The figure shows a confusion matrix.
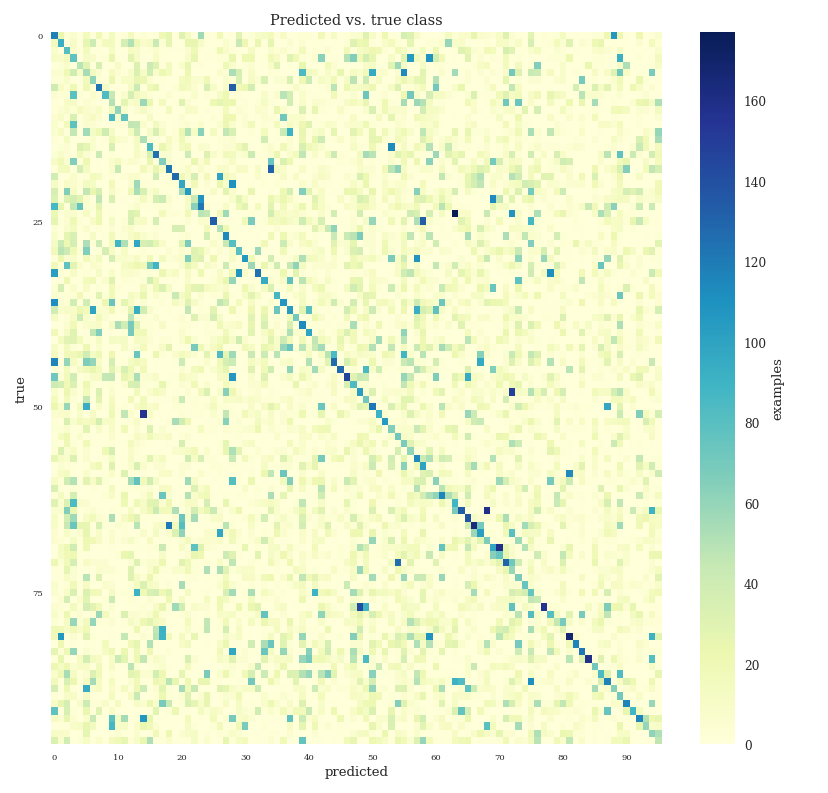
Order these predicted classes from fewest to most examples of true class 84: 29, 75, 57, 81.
29, 57, 75, 81
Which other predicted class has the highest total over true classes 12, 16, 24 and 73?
63
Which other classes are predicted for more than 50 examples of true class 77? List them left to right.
19, 48, 49, 72, 87
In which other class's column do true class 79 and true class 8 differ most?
49
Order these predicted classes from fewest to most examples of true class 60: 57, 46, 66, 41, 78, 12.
66, 41, 57, 46, 12, 78
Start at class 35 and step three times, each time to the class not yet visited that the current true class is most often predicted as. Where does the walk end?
37
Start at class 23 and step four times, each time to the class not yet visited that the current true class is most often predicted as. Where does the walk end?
55
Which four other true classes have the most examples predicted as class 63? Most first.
24, 87, 64, 5
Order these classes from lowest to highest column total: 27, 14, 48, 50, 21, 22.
22, 14, 21, 48, 27, 50
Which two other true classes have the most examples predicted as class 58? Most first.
25, 95
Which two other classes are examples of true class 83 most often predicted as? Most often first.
28, 33
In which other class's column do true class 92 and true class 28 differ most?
13
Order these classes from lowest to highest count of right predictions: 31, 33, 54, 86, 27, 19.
31, 54, 86, 33, 27, 19
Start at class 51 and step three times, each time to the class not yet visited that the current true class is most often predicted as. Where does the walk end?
39
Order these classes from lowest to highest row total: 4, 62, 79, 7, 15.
4, 15, 79, 62, 7
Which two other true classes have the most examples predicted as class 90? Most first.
18, 4
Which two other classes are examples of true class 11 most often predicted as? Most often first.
9, 36
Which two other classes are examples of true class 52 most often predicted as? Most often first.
27, 19
